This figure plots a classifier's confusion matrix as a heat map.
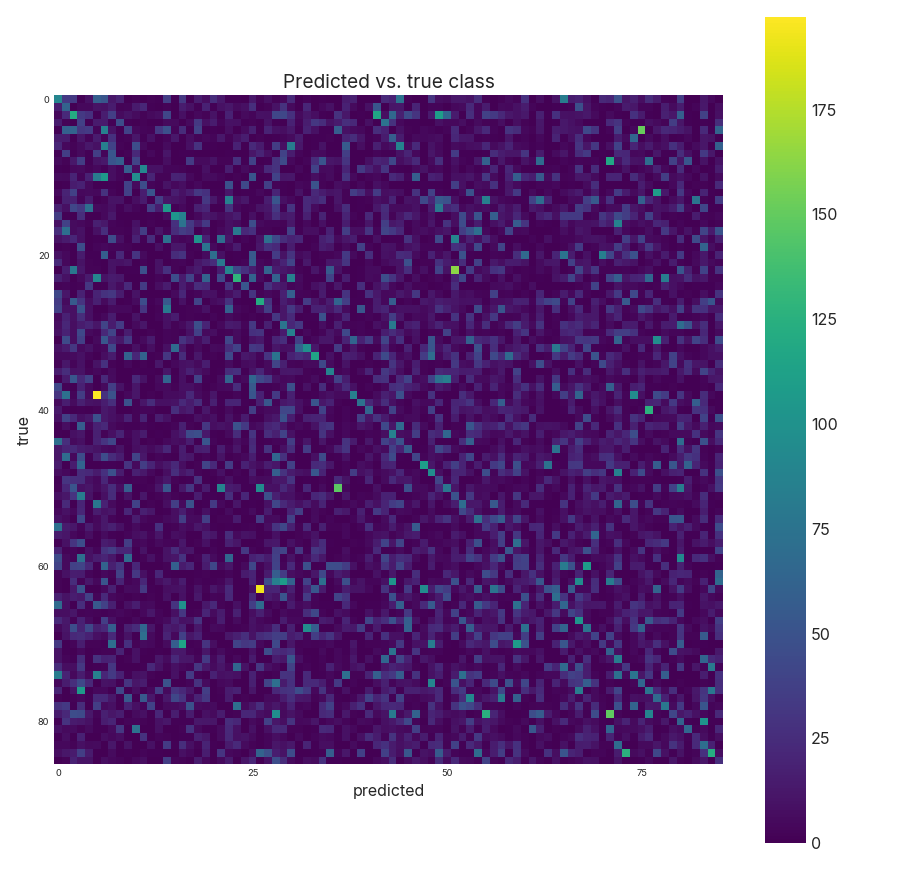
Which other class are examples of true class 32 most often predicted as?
64
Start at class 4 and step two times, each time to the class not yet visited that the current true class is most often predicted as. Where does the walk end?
48
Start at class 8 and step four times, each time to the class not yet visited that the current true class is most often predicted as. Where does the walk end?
36
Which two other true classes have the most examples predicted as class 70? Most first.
20, 34
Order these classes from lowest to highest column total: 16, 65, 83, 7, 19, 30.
19, 65, 16, 7, 83, 30
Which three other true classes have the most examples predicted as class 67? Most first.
62, 76, 38
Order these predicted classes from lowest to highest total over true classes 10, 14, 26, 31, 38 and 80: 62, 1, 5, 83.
62, 1, 83, 5
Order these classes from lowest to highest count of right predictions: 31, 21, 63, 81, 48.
31, 63, 81, 21, 48
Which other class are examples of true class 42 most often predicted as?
44
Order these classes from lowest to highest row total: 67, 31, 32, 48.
67, 32, 48, 31
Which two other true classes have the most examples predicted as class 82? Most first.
13, 39
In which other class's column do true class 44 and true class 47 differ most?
63
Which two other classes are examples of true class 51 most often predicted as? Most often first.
3, 27
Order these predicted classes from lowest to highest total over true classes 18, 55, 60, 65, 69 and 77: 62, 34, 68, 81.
81, 34, 62, 68
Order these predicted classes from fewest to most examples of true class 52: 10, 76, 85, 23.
85, 23, 76, 10
